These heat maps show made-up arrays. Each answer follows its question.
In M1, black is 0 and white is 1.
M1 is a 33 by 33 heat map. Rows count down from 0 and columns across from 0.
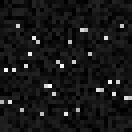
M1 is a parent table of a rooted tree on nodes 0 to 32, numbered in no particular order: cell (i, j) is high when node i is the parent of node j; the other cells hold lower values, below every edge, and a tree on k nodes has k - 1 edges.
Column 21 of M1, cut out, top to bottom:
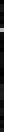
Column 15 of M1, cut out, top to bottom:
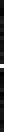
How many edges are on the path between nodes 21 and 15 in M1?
6
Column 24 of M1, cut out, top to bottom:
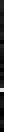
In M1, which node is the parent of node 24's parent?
13
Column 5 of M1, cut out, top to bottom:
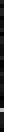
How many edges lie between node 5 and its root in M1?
5
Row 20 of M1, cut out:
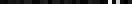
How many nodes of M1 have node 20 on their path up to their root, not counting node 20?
4
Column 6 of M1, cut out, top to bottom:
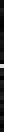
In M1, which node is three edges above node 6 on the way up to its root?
23
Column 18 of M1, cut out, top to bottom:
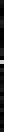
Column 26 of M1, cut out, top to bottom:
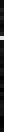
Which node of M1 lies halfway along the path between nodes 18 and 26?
28
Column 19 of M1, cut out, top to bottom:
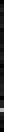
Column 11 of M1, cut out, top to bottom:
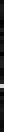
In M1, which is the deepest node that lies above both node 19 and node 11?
7
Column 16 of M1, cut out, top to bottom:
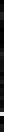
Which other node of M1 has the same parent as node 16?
10
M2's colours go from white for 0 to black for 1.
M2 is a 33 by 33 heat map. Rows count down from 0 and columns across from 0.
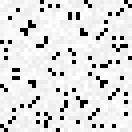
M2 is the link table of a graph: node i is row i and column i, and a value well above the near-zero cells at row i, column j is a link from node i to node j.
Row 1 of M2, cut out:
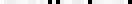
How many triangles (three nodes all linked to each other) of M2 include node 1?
2
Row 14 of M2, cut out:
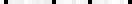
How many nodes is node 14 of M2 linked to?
4
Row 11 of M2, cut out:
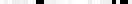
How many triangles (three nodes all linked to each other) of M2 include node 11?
3
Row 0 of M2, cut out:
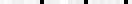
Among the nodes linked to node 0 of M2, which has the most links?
node 31
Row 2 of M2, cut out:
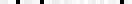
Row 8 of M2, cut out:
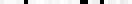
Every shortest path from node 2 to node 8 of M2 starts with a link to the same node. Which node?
node 10
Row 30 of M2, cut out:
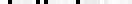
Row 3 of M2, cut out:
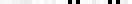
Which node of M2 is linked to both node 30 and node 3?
node 19
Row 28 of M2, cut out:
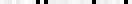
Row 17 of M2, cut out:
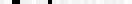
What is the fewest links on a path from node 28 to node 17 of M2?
5
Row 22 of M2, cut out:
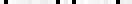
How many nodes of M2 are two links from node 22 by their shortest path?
5
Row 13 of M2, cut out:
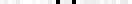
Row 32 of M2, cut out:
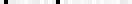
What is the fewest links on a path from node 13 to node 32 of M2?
2
